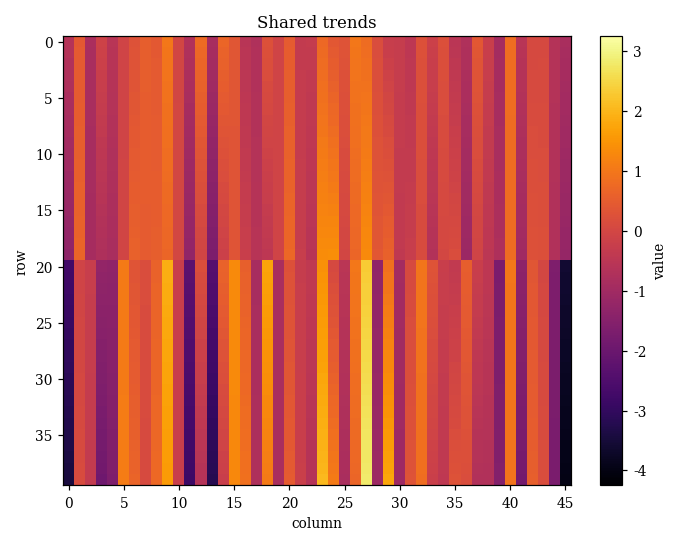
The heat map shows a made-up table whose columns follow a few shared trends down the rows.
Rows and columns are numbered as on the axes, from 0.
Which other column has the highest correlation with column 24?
43
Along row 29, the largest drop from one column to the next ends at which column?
28
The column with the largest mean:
27
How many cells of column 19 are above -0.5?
20
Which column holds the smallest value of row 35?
45
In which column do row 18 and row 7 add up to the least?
13
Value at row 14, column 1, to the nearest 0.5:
0.5
